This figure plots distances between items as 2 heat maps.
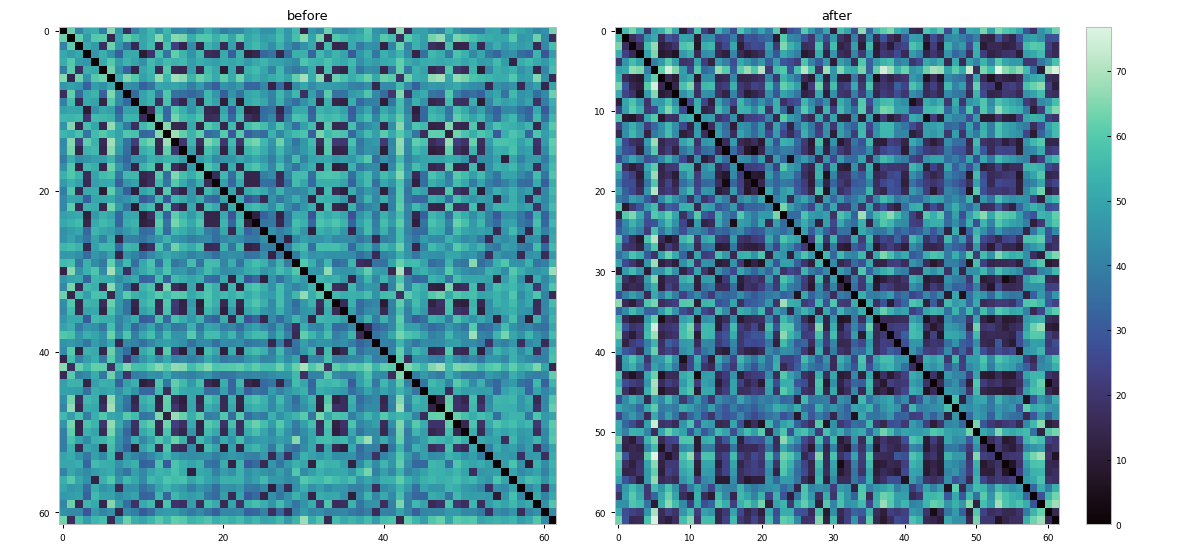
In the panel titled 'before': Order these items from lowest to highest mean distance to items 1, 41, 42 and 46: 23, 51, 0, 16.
0, 16, 23, 51
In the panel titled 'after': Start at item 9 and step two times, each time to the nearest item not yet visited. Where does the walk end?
13
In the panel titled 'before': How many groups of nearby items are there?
10
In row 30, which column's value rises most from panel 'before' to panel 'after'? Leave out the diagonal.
43
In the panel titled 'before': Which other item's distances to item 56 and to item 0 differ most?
30
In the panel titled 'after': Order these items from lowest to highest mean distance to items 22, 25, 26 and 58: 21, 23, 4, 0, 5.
4, 21, 0, 23, 5
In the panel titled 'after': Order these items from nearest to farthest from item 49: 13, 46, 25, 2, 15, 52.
15, 52, 2, 25, 46, 13
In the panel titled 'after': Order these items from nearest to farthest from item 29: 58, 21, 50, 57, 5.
57, 21, 58, 50, 5
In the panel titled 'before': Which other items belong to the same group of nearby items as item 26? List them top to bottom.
7, 28, 39, 53, 57, 60
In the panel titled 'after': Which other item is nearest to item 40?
56
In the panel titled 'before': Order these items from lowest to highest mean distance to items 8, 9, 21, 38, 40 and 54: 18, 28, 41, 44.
41, 28, 44, 18
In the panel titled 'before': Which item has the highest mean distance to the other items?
42
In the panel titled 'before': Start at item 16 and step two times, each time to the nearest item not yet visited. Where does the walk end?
51
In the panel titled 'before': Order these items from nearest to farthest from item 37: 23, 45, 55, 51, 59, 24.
59, 45, 23, 24, 55, 51
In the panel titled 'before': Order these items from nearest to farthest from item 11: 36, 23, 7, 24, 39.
24, 23, 36, 7, 39
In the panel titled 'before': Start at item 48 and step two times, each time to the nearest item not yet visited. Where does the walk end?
45
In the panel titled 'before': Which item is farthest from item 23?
14
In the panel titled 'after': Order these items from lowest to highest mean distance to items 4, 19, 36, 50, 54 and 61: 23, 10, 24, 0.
24, 10, 0, 23
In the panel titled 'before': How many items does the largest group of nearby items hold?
19
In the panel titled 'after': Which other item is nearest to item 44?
60
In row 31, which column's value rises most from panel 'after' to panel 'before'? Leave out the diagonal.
14
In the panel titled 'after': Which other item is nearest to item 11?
43
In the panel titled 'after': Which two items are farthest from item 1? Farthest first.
23, 0
